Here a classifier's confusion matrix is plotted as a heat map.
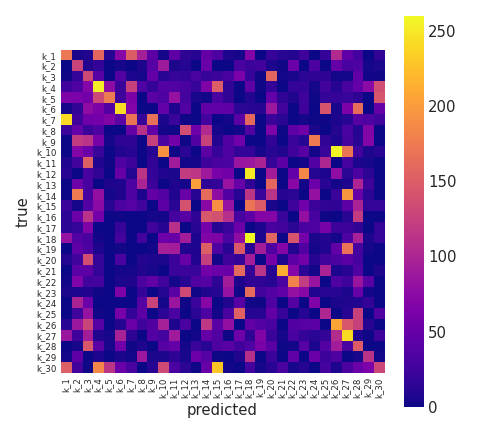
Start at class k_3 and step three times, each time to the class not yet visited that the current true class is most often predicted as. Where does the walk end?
k_27
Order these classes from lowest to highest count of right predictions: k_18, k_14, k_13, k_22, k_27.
k_14, k_22, k_13, k_27, k_18
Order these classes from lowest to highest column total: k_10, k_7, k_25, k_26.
k_25, k_7, k_10, k_26
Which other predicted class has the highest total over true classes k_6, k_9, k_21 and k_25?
k_17
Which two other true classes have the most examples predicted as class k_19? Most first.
k_15, k_21
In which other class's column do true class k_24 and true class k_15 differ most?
k_18
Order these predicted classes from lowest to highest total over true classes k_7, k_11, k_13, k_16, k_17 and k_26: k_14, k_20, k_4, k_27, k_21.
k_21, k_4, k_27, k_20, k_14
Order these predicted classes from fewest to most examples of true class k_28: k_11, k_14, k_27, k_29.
k_29, k_14, k_27, k_11
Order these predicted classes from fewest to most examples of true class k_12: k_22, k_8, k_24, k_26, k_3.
k_24, k_3, k_22, k_26, k_8
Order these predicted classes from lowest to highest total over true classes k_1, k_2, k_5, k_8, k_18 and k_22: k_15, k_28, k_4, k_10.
k_15, k_10, k_28, k_4
